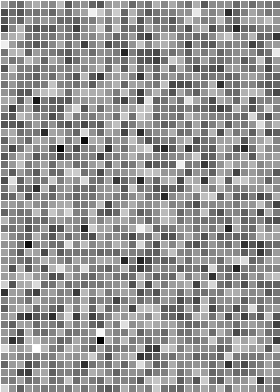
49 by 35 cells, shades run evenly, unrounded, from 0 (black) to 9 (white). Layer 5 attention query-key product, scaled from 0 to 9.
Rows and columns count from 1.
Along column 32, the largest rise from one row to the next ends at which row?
15
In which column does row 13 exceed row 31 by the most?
4
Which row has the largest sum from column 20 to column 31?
23
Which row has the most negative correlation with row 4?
43
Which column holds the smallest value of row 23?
18
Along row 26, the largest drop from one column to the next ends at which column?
14
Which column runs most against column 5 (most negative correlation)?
19
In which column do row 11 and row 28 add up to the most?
21
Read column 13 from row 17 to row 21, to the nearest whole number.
4 6 6 2 6
